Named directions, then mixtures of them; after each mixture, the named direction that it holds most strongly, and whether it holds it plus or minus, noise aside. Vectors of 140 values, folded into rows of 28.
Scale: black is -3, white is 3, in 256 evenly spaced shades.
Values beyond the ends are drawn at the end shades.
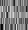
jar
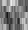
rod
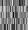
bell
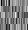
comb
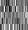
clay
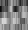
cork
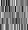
clay, plus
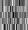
bell, plus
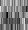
rod, plus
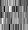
clay, minus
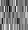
clay, plus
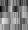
cork, plus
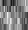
rod, minus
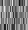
bell, plus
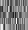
jar, minus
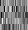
clay, minus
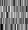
jar, plus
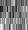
jar, minus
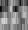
cork, plus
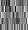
clay, plus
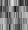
cork, plus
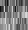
cork, plus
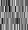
clay, plus
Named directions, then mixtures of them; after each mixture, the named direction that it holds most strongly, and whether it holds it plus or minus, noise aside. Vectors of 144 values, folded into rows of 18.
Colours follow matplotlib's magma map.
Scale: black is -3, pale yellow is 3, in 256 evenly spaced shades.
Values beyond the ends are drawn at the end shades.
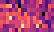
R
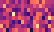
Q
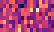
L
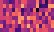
L, minus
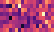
R, minus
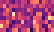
Q, plus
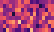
Q, minus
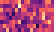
R, minus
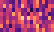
L, minus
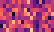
Q, minus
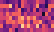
R, plus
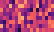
L, minus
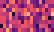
Q, minus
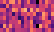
Q, minus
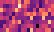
Q, minus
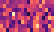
Q, plus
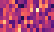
L, plus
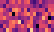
Q, minus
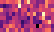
R, minus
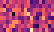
Q, minus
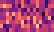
R, plus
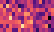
Q, minus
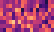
L, minus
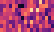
L, plus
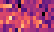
R, plus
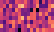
L, minus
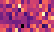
R, minus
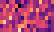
L, plus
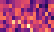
L, minus
